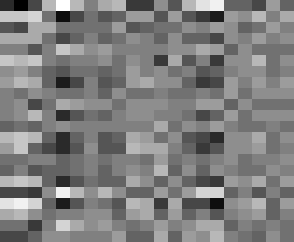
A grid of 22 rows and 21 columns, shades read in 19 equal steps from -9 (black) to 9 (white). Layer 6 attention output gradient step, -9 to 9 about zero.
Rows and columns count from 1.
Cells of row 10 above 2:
1
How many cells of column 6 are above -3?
16
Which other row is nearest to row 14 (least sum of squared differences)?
8
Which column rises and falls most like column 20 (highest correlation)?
9
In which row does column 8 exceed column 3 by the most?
18
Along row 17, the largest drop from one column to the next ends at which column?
4
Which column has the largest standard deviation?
5
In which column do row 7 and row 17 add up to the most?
2
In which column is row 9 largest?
17
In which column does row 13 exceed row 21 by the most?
3
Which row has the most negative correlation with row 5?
11
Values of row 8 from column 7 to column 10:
0 -3 -2 2
